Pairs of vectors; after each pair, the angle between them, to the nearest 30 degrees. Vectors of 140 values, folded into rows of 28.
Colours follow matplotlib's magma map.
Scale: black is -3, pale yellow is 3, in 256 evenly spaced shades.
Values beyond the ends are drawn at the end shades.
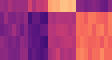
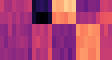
60 degrees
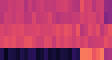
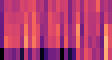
60 degrees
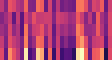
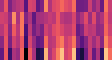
150 degrees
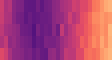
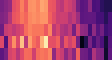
150 degrees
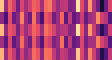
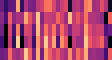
90 degrees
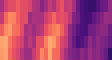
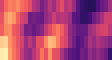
30 degrees
